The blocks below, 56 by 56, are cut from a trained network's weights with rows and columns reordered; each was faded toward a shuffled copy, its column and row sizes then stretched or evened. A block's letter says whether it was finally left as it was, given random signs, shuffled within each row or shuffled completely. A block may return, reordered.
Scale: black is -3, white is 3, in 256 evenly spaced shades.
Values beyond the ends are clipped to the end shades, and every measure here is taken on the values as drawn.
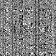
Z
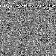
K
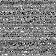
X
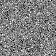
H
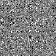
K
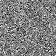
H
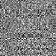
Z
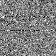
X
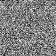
X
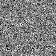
X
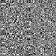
Z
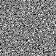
X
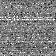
X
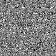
X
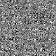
K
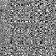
Z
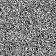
H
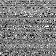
X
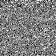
X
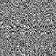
Z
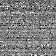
X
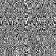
Z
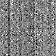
Z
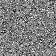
H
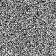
H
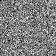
H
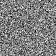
H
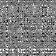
Z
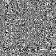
K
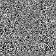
K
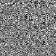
Z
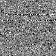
X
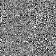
K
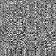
Z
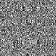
Z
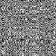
Z
